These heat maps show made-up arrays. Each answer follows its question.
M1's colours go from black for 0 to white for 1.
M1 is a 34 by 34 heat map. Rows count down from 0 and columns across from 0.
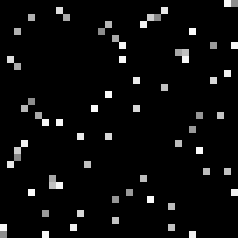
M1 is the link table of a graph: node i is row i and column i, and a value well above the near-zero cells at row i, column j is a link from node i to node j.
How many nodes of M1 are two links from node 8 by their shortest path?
3
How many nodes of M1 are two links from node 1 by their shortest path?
3
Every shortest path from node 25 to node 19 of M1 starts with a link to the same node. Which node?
node 20
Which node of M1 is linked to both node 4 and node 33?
node 27
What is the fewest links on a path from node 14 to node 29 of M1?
7
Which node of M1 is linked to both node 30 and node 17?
node 6
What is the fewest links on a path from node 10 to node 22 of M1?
7
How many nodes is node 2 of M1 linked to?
4
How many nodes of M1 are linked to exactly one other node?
10
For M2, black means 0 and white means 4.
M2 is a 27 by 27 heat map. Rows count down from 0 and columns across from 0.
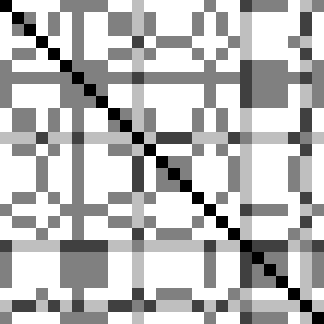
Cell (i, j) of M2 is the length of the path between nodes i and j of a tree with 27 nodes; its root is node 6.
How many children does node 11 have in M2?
6
